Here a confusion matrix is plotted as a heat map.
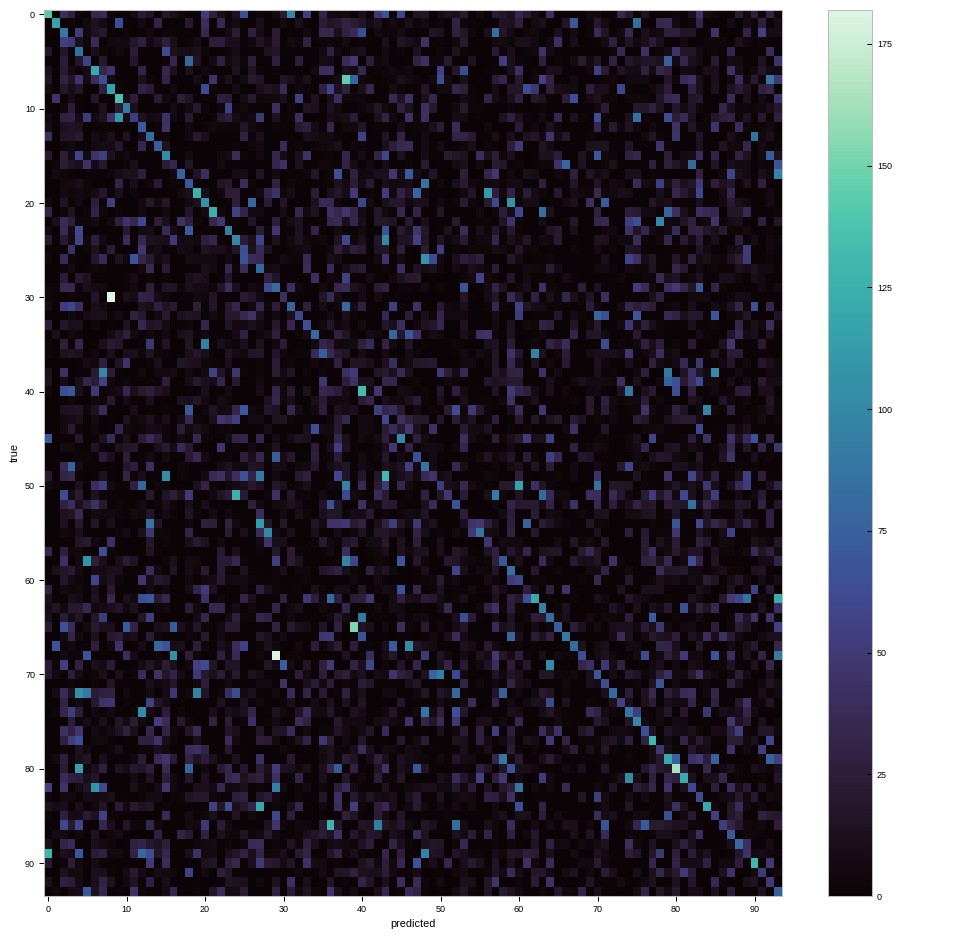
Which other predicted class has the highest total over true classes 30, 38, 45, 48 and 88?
8
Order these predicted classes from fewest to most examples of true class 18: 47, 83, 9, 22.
47, 22, 9, 83
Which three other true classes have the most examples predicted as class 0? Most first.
89, 45, 82
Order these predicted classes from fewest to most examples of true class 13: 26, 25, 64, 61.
26, 61, 25, 64
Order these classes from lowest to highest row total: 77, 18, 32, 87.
87, 18, 32, 77
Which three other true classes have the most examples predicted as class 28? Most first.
55, 29, 56
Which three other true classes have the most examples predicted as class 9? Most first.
11, 1, 67
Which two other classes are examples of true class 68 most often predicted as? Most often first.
29, 16
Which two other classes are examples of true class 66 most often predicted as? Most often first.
59, 40
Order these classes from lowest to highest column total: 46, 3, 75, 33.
33, 46, 75, 3
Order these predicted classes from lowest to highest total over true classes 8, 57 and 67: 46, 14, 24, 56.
56, 24, 14, 46
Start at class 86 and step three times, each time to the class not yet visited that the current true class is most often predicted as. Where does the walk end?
93
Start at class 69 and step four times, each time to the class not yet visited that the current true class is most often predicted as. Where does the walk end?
12
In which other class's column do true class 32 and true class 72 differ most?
4
